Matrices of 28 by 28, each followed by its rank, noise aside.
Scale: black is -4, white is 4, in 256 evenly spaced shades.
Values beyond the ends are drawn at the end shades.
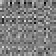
four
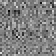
six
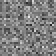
eight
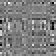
three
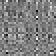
four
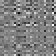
two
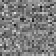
eight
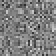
six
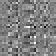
three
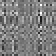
two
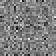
six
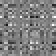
two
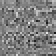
six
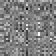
four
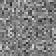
eight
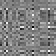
two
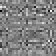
four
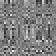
three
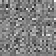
six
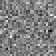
six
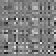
two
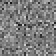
eight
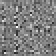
six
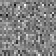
six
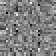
six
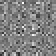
four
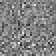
six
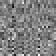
four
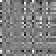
two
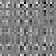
two
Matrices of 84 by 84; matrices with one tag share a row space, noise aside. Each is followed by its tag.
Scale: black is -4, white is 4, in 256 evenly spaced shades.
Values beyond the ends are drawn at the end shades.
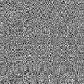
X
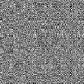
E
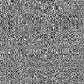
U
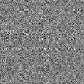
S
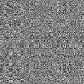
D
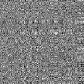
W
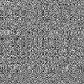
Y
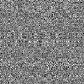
U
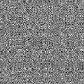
X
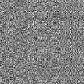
E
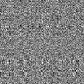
S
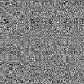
D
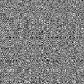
S
